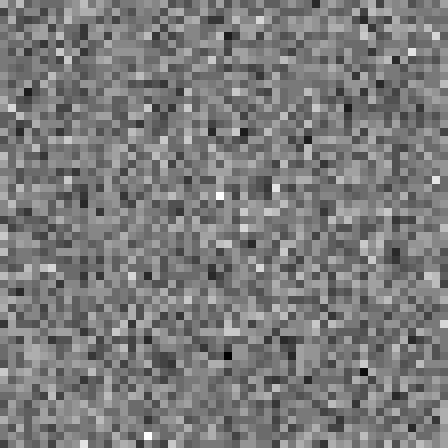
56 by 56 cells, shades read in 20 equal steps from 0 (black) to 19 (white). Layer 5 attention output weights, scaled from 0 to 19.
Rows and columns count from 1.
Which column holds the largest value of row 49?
35
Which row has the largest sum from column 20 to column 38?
29
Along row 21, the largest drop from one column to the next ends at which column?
22
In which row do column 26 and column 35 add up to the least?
51
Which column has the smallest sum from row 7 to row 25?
50
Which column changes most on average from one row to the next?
46
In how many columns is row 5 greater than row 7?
25
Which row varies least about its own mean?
6
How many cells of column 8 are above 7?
34
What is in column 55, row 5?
16
